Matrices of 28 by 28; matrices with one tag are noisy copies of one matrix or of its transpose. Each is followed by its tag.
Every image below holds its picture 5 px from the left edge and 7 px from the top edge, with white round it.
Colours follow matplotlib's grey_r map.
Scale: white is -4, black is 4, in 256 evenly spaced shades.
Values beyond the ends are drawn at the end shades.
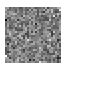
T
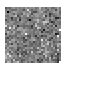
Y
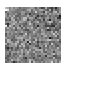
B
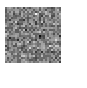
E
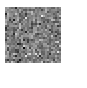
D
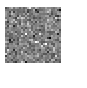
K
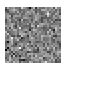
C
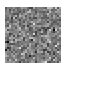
C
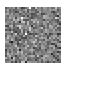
K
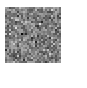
D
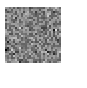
C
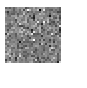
Y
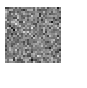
K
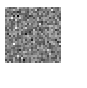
D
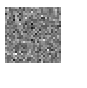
D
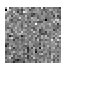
B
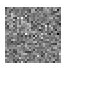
K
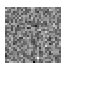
E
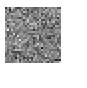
Y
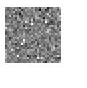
C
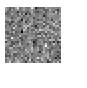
E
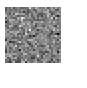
K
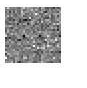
E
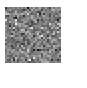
K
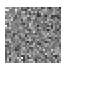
B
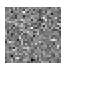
K
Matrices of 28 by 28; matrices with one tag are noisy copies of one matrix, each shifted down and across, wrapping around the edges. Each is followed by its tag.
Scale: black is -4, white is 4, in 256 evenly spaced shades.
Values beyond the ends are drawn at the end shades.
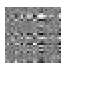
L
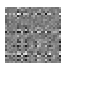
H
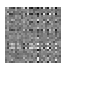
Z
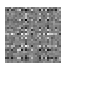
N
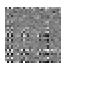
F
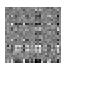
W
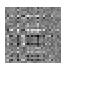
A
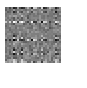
H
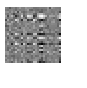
L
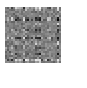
W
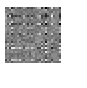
N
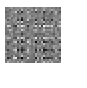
N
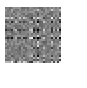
N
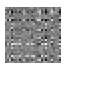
N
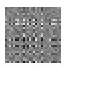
Z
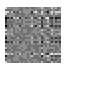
A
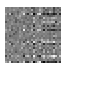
A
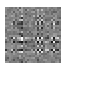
F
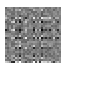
N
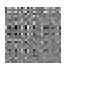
Z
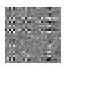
F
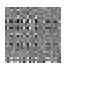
Z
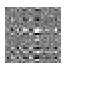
L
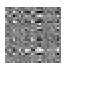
L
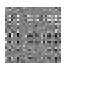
Z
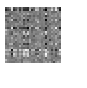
W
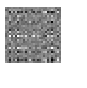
N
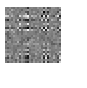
F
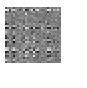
H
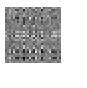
Z
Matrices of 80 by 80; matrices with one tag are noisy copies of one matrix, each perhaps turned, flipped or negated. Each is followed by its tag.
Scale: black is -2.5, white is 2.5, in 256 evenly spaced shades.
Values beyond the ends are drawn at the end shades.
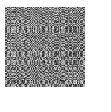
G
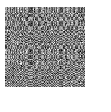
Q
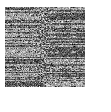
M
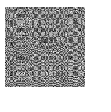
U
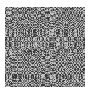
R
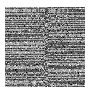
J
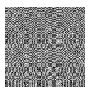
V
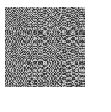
Q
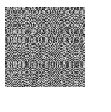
G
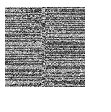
J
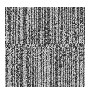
J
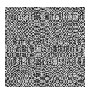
R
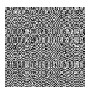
G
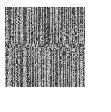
J
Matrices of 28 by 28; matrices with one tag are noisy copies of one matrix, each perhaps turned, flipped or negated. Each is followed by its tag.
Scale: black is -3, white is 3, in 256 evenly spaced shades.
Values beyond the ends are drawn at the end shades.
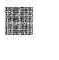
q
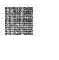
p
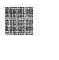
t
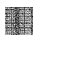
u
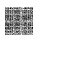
q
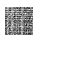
p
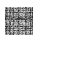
q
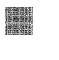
q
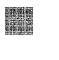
t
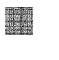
q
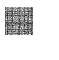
q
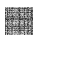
q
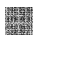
q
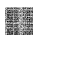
u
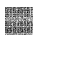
u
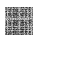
q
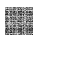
t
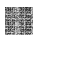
u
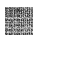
p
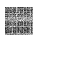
u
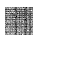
p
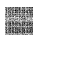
u
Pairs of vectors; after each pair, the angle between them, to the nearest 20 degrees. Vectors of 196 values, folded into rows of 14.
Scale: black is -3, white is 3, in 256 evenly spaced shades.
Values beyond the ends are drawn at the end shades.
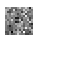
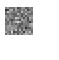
140 degrees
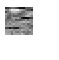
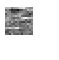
160 degrees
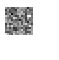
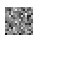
120 degrees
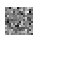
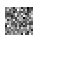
100 degrees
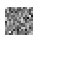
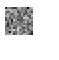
140 degrees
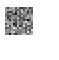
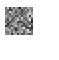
100 degrees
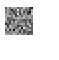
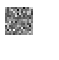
160 degrees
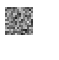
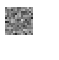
140 degrees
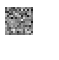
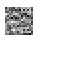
40 degrees
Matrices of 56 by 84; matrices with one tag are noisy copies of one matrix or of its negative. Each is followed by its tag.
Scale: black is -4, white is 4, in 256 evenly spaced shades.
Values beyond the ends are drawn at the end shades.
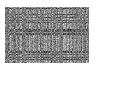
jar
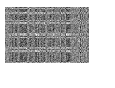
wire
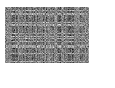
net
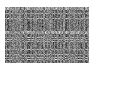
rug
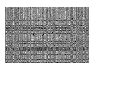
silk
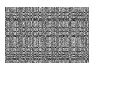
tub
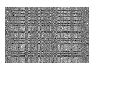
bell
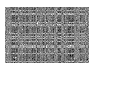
net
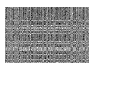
silk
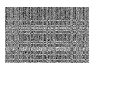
silk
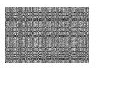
tub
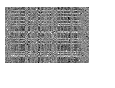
bell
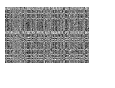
rug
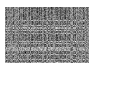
silk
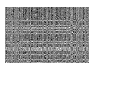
silk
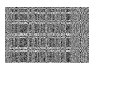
wire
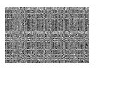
rug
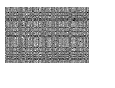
tub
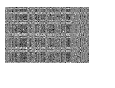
wire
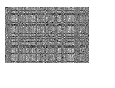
net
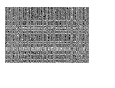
silk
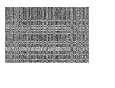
silk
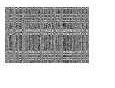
jar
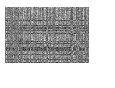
silk
